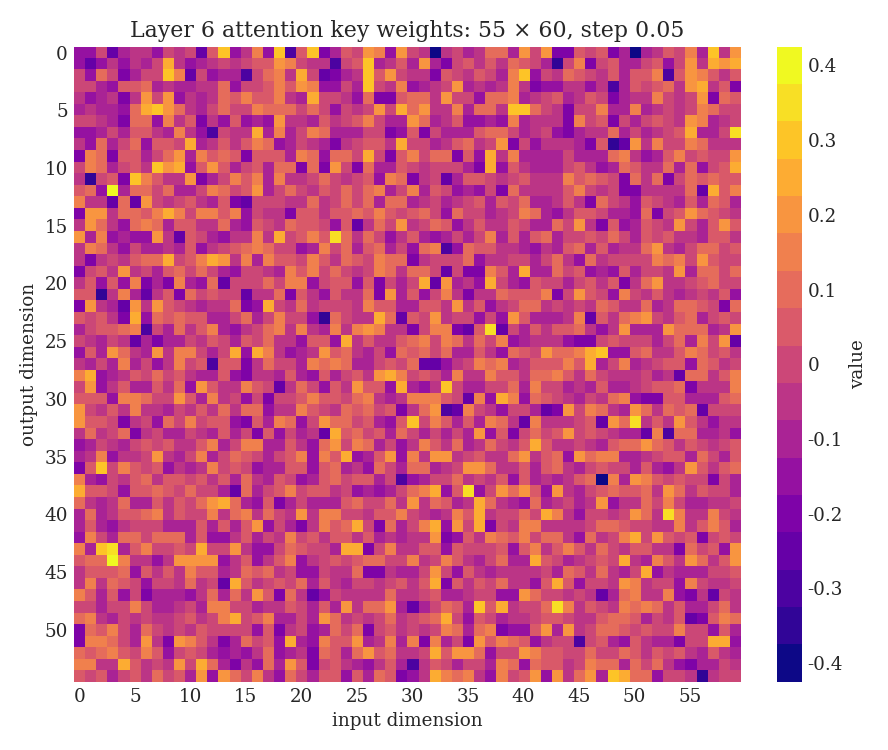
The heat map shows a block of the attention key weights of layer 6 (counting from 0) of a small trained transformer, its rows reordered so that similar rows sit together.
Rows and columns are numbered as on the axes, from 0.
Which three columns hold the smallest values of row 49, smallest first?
55, 56, 35
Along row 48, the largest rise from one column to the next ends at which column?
36
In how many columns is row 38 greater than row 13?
34
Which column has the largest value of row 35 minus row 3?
48
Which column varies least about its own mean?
58
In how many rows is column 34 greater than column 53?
26
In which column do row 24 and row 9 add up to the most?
37
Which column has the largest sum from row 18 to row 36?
23
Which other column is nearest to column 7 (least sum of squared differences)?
39
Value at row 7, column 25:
-0.1
